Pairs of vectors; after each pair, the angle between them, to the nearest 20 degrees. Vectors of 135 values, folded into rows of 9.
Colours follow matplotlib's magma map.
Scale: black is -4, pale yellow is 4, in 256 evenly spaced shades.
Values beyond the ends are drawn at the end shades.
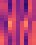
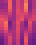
160 degrees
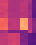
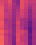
80 degrees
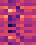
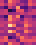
160 degrees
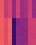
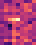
120 degrees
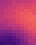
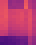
40 degrees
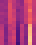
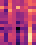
40 degrees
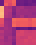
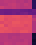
80 degrees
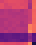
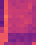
80 degrees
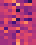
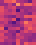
40 degrees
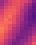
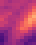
120 degrees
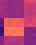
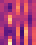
100 degrees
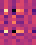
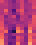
60 degrees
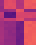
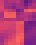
160 degrees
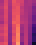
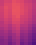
60 degrees
